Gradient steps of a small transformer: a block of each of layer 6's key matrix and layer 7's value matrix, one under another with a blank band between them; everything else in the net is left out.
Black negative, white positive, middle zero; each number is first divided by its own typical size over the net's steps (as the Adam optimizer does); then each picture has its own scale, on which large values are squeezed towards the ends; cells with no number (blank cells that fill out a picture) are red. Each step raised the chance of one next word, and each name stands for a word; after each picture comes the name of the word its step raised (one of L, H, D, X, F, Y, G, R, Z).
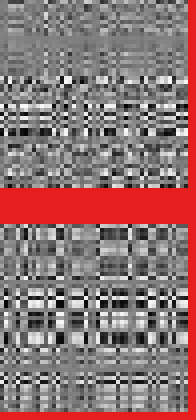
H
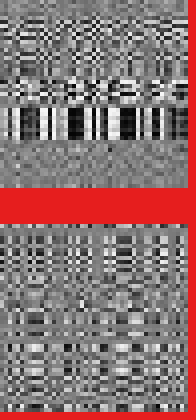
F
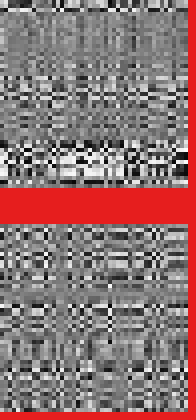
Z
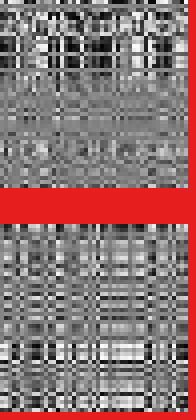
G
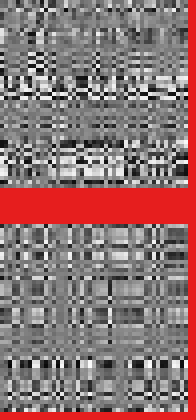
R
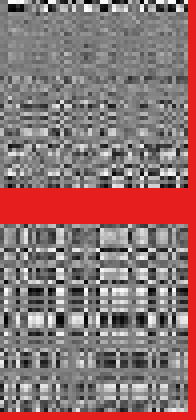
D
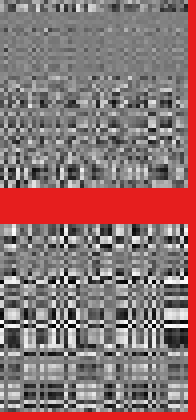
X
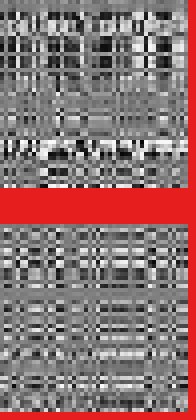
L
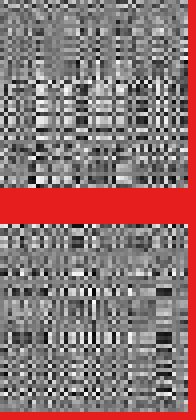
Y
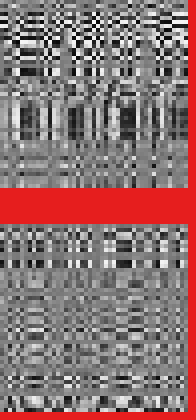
L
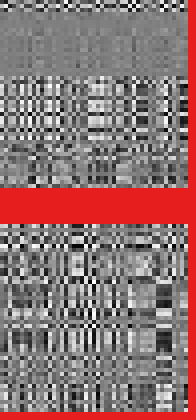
X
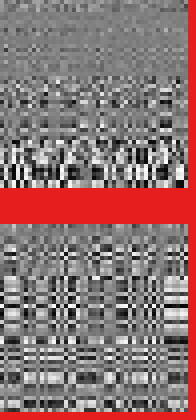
Z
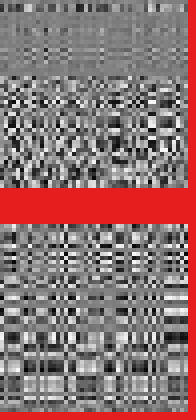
F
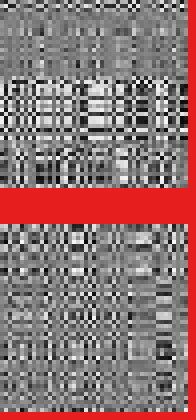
G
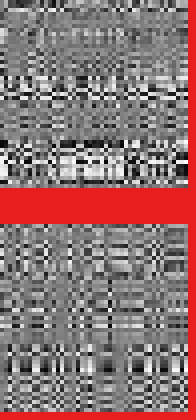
F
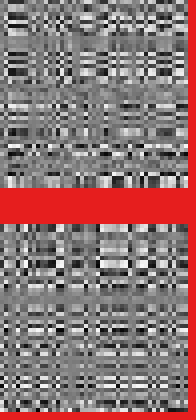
L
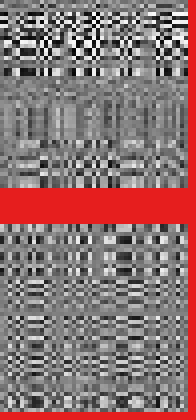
G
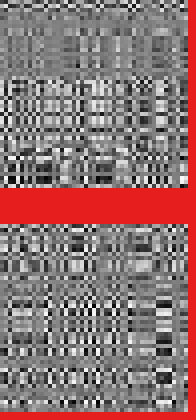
Z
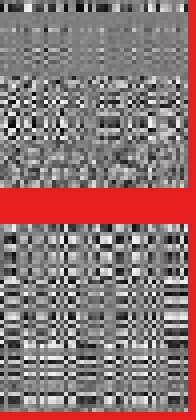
G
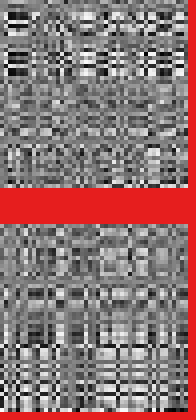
Y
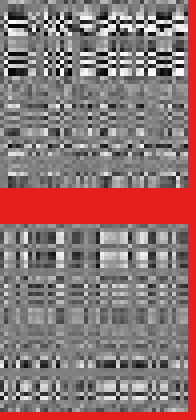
R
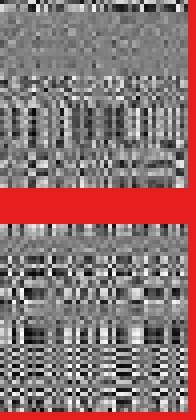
Y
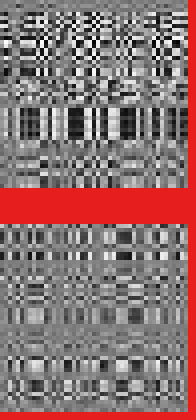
R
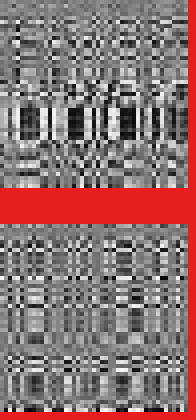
Z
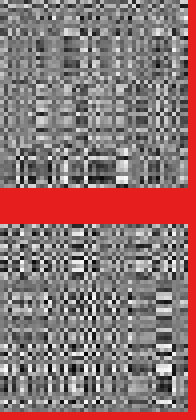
F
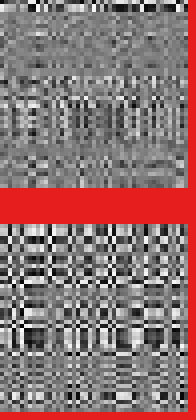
X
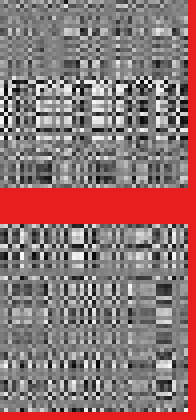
R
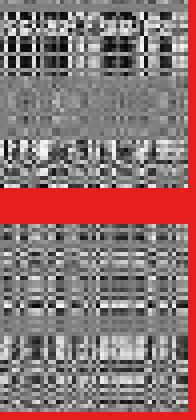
Z
